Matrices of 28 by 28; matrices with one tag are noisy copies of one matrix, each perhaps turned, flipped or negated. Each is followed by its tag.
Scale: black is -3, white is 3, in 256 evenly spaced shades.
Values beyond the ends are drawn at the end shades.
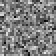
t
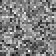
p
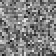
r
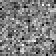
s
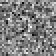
s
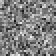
p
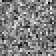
s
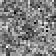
p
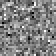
t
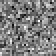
s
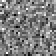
t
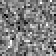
r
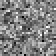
p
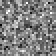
s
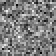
s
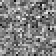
r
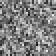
p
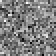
s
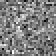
s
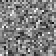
s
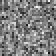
s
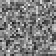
t
